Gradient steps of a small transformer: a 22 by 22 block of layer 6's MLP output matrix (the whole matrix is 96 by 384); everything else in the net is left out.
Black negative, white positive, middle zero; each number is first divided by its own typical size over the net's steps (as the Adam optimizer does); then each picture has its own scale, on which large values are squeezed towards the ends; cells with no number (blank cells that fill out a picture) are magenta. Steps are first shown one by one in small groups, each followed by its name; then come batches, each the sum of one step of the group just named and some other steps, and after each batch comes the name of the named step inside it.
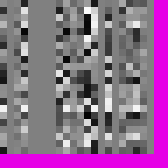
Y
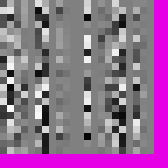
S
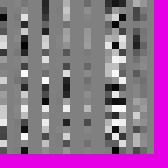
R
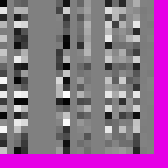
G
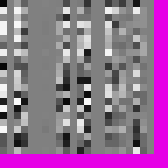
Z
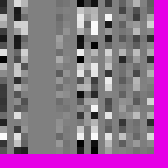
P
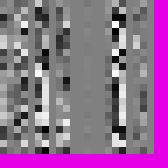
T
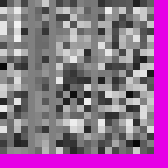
Z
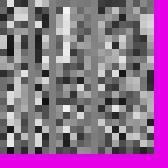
R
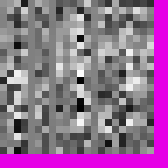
S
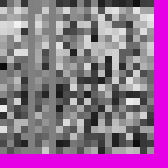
Z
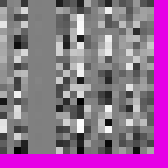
G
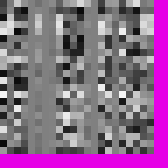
G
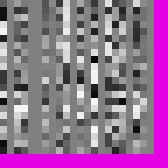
R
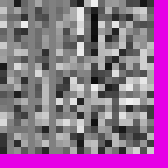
T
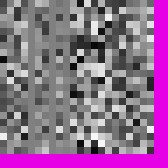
P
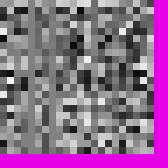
S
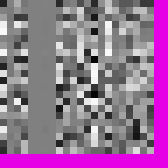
Z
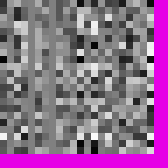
P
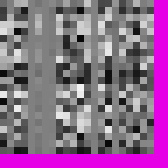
G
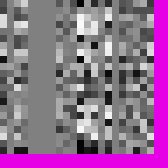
P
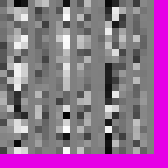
S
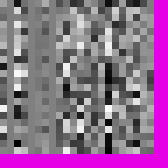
Z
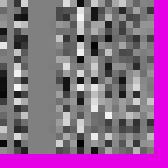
P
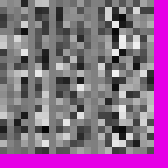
T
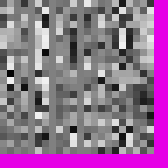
S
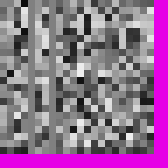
Y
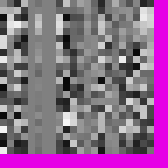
G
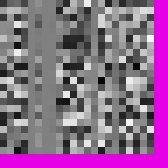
G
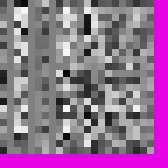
Y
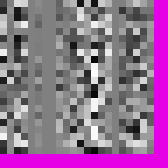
P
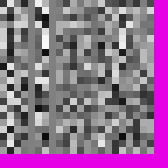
Z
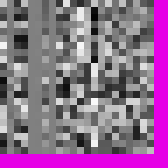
R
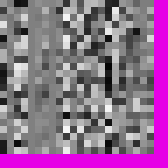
Y
